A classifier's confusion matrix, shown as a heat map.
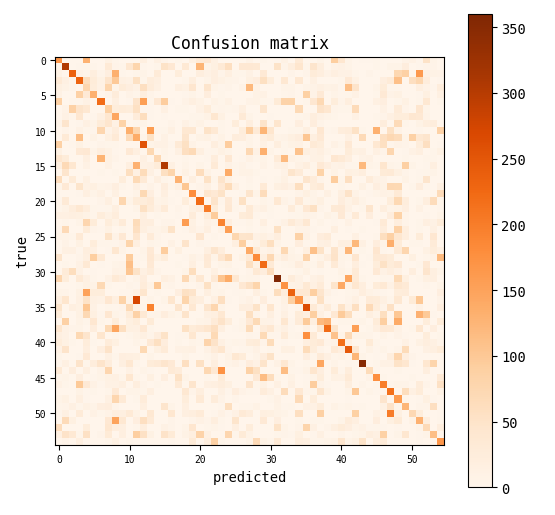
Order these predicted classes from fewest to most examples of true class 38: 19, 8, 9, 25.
25, 19, 9, 8
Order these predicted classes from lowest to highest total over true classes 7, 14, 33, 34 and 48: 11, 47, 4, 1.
47, 1, 4, 11
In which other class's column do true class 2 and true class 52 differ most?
51
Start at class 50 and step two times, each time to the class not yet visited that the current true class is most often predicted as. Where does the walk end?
42
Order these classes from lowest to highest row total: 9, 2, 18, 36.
9, 18, 2, 36
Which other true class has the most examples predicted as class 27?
4
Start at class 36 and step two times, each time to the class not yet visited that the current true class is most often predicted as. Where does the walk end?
8
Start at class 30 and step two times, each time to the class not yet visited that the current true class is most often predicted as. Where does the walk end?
13
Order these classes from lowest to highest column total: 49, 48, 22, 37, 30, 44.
44, 30, 49, 22, 37, 48
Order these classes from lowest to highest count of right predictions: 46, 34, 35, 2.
34, 46, 2, 35
